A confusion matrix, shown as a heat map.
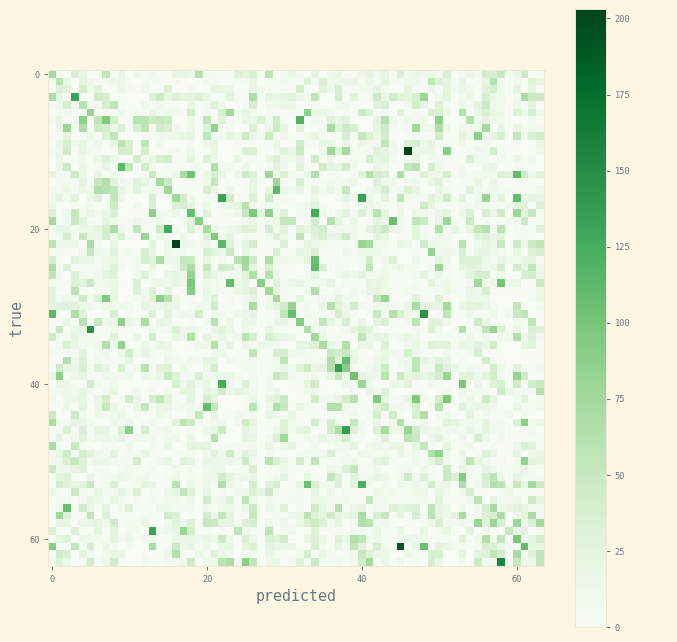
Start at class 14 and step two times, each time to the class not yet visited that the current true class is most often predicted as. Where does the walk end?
7
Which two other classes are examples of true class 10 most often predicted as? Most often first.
46, 51
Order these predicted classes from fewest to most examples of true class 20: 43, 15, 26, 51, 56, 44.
51, 44, 26, 43, 56, 15
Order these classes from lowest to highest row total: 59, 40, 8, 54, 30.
54, 59, 40, 8, 30
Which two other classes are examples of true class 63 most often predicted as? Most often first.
58, 25
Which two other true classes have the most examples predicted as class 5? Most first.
33, 22
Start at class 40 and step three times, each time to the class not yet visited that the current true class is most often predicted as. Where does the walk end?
60
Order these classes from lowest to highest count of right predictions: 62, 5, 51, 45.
62, 51, 45, 5
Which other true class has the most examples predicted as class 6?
15
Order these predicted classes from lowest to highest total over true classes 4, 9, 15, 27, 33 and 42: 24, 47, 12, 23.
24, 12, 23, 47
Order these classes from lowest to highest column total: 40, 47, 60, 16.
16, 40, 47, 60
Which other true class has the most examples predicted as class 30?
47
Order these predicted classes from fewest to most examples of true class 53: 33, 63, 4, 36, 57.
36, 4, 63, 57, 33
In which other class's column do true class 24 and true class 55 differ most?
34
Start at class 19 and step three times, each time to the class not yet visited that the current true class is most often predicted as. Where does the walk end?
0
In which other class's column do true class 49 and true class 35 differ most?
9
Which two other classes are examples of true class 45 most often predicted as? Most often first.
61, 0
